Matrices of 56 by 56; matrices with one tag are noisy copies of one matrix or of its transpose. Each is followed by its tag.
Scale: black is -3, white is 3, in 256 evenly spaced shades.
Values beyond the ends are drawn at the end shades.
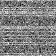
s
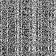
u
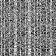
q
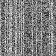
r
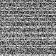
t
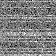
u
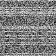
s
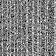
t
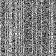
r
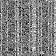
u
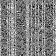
s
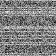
s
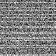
t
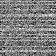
q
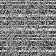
q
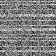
q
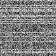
r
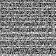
t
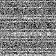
u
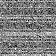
u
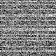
q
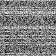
s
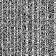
t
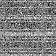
u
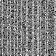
t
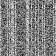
s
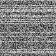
r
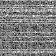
r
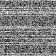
s
